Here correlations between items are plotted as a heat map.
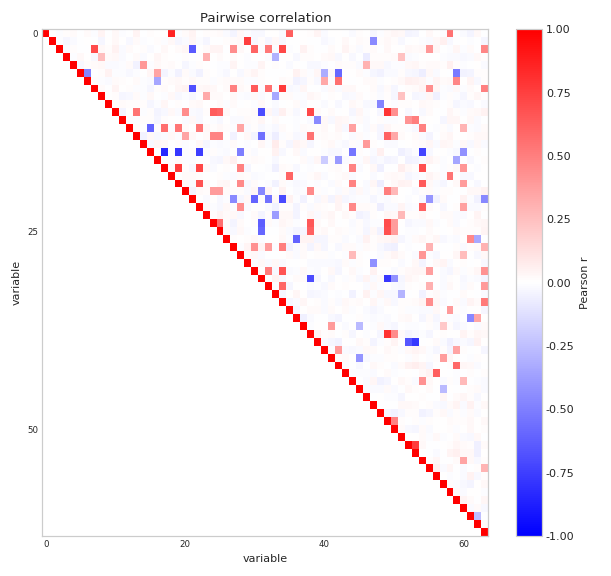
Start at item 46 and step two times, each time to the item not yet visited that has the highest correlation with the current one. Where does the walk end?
4
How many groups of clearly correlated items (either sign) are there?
13
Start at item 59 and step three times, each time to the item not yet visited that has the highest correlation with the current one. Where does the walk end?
40
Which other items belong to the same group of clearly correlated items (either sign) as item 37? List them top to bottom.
41, 45, 57
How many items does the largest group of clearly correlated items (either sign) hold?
9
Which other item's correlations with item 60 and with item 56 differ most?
43
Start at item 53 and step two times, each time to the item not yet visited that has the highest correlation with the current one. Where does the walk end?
11
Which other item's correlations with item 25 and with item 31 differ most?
49
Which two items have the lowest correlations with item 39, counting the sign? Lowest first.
53, 52
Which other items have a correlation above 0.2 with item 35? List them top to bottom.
0, 18, 58
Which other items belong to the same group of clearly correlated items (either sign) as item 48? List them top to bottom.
9
